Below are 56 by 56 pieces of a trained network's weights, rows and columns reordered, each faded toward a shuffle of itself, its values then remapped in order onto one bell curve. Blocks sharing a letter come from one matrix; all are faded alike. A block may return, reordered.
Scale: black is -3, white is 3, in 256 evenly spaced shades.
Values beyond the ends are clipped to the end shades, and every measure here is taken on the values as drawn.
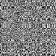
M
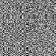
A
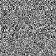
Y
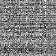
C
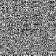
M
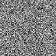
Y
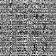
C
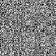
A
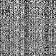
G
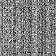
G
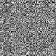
A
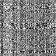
G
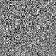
Y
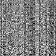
G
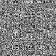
Y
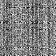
G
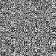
Y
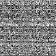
C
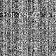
G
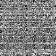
C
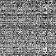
C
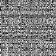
C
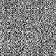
A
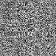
Y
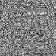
M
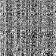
G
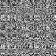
M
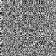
A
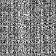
G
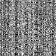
G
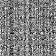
G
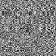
A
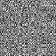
A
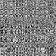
M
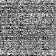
C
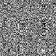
Y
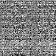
C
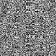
Y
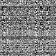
C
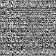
C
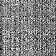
G
